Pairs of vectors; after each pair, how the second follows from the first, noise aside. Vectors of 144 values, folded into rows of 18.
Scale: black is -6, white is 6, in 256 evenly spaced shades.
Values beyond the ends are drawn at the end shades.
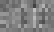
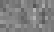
shrunk.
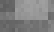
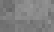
shrunk.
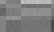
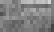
copied.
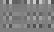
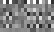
scaled up.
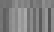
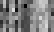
wrapped around, scaled up.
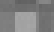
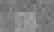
shrunk.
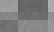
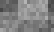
negated.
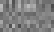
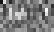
wrapped around, scaled up.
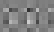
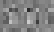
copied.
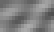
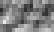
wrapped around, scaled up.
